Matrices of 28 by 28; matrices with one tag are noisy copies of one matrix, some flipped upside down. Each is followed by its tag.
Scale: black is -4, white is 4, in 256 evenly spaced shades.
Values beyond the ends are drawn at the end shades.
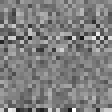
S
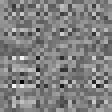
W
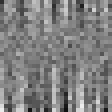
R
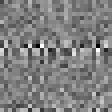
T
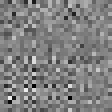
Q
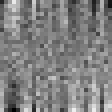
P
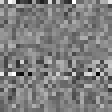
S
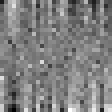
P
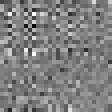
Q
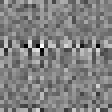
T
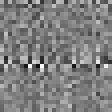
T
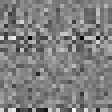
S
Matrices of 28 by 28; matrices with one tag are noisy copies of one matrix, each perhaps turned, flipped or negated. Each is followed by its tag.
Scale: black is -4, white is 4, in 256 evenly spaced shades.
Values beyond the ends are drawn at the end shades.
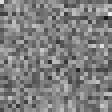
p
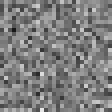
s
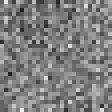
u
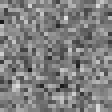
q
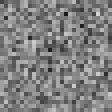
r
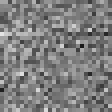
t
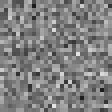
s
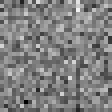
t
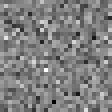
s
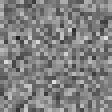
s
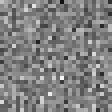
p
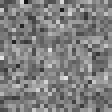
q
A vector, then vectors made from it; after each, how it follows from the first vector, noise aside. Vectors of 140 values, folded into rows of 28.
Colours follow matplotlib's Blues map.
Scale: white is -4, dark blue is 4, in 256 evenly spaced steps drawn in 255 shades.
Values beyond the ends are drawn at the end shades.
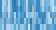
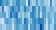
reversed.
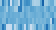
wrapped around, negated, partly zeroed.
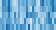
negated.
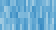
reversed, shrunk.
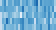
wrapped around, partly zeroed.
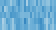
reversed, shrunk.
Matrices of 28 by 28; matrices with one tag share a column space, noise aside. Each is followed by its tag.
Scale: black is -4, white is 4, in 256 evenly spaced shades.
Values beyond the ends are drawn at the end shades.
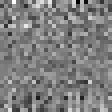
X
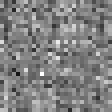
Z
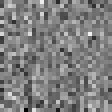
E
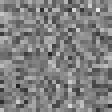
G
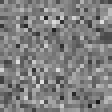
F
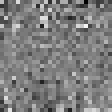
X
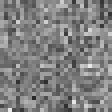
E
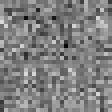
Z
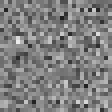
G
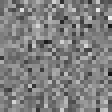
Z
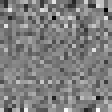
X
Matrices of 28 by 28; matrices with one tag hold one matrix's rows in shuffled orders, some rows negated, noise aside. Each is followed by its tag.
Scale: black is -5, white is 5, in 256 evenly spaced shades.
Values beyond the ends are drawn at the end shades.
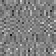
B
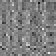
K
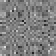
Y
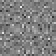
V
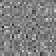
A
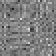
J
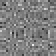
Y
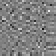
K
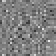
K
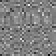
V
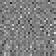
B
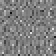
B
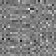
J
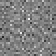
V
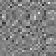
K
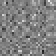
K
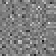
K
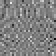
B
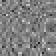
K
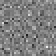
A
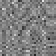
K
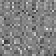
A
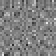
A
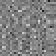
K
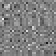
A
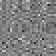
K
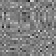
J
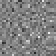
K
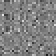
A
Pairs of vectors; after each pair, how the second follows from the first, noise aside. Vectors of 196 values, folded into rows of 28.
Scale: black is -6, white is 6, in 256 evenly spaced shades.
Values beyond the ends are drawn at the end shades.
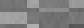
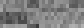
negated.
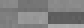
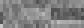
wrapped around.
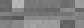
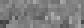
wrapped around, negated, partly zeroed.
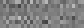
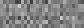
negated.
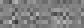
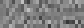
wrapped around.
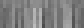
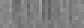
reversed, negated, shrunk.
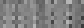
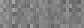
reversed, negated, shrunk.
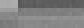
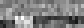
wrapped around, scaled up.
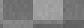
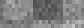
negated.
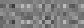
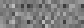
negated.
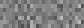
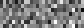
wrapped around, scaled up.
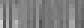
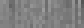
reversed, negated, shrunk.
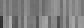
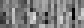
wrapped around, scaled up.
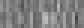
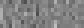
wrapped around, negated, partly zeroed.
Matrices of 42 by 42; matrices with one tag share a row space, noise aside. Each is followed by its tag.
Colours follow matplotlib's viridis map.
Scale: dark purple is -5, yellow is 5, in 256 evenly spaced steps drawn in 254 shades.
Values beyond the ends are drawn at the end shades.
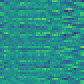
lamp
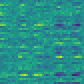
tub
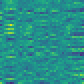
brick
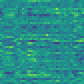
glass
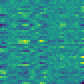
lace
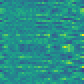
lamp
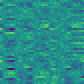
brick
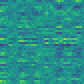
tub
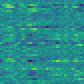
glass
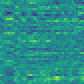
glass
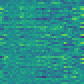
lamp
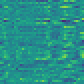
lamp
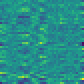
lace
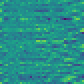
lamp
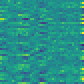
lace
